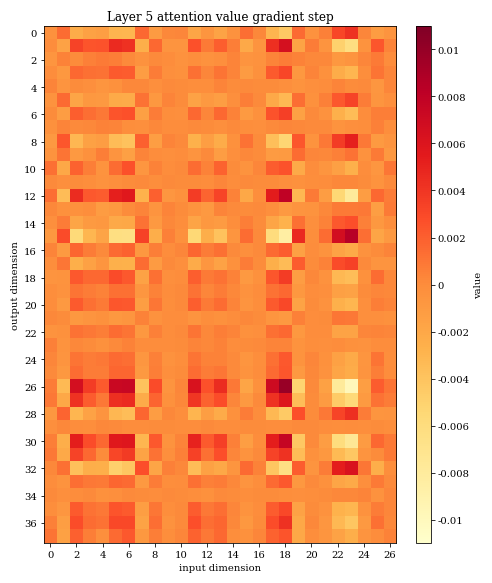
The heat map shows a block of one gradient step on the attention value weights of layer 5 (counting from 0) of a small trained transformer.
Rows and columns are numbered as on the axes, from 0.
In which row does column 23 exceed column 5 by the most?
15
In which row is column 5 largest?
26
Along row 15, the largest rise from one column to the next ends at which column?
19
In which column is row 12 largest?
18
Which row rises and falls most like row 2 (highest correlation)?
7
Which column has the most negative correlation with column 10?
20
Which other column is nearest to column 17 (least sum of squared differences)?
6
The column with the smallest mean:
23
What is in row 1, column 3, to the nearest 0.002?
0.002
